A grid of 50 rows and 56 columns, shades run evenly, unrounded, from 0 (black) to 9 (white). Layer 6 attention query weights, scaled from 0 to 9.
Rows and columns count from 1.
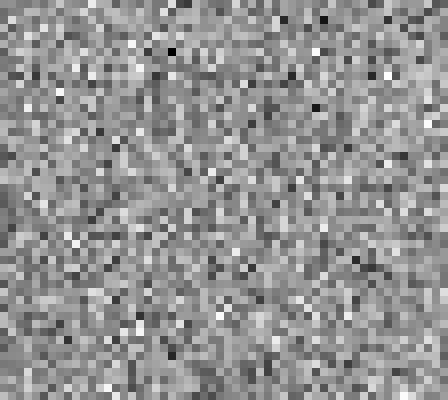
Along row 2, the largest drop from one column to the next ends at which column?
22
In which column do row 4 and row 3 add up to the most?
35
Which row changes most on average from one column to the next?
10
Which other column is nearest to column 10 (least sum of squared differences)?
52
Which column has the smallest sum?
1
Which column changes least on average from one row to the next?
55
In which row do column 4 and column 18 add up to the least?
40
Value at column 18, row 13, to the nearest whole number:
3
